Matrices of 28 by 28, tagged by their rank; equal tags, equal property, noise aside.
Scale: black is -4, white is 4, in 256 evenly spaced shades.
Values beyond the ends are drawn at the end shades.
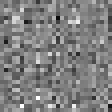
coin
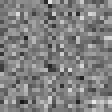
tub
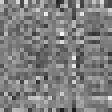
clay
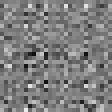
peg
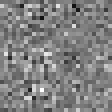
clay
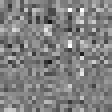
coin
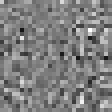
coin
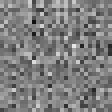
clay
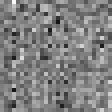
tub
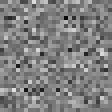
clay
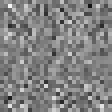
tub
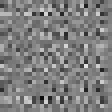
peg
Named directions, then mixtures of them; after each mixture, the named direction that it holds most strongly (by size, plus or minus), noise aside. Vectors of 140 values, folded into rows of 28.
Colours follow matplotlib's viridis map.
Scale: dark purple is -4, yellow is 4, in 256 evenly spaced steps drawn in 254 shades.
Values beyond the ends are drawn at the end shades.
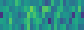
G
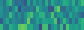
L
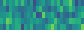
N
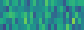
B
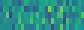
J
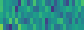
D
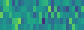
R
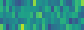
N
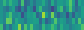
N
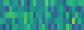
B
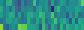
L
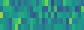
R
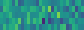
R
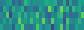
J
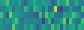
J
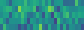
L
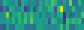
J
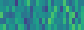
B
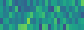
L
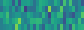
J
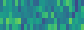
N
